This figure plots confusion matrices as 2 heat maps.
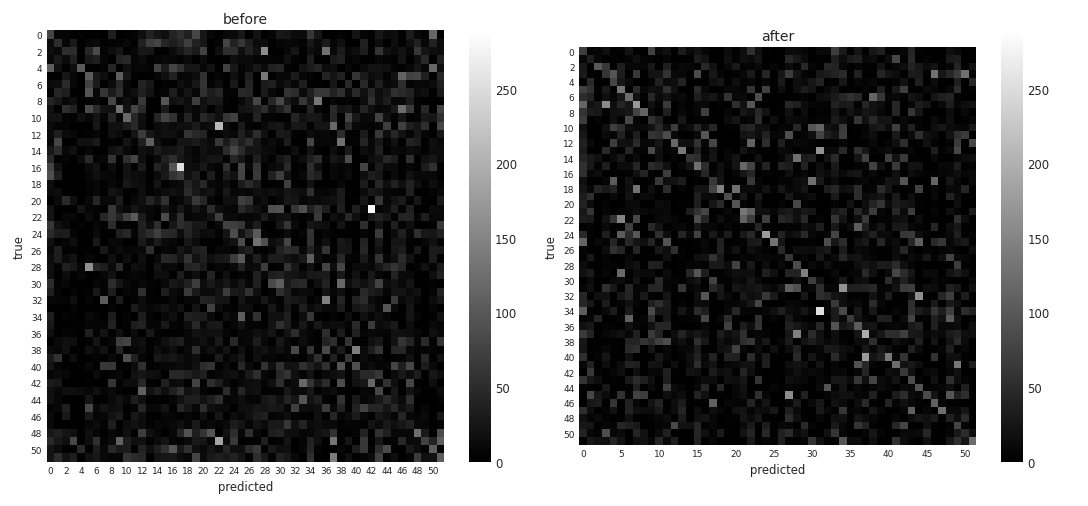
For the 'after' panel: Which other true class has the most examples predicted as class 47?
25
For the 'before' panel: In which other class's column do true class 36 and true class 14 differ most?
24
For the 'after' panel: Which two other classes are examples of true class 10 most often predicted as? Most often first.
31, 30
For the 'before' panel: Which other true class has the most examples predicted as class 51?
49
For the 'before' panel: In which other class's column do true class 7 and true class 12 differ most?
5
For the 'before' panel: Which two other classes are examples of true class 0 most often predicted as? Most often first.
50, 19
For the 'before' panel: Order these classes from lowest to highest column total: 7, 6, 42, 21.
7, 6, 21, 42
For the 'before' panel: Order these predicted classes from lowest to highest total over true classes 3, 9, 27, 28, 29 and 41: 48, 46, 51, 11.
48, 11, 51, 46
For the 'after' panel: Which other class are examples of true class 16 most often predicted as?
11
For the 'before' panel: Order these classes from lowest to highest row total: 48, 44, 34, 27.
34, 44, 27, 48
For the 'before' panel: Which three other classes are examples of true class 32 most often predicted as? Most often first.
36, 7, 45
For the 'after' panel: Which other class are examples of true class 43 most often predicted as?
38
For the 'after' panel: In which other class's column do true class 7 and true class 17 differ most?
3
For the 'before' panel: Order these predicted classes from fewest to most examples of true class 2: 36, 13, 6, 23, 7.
7, 13, 23, 6, 36
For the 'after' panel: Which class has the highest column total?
0
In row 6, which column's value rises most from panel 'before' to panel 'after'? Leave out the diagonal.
38
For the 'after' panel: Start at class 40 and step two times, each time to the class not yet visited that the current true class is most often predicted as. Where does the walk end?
28
